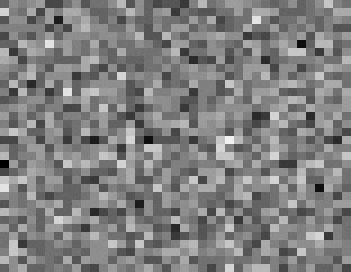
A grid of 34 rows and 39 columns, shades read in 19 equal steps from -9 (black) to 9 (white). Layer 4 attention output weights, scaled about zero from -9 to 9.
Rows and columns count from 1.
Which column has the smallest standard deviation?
5
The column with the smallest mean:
16
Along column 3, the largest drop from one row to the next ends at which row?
24
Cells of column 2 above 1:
9
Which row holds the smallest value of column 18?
1
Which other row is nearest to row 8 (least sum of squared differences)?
33
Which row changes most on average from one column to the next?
18
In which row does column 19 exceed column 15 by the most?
32
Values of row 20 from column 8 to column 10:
1 2 0
